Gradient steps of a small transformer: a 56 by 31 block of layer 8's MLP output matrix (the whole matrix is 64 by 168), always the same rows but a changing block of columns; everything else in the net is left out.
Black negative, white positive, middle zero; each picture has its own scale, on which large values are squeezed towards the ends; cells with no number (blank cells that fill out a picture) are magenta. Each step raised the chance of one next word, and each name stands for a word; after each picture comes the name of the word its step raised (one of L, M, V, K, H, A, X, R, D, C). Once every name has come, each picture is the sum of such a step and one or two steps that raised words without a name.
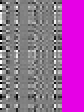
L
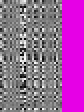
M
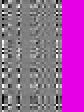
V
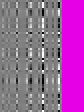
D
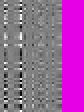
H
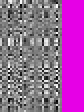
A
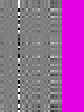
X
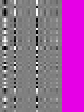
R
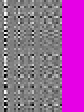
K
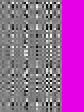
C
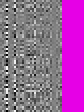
C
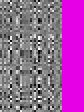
L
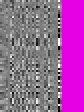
A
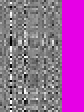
A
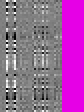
L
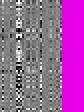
M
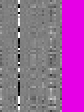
V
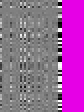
D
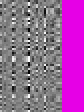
R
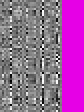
D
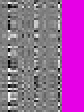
C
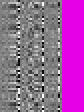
C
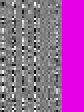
R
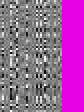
V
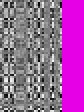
D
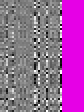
D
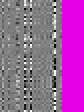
H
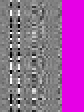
D
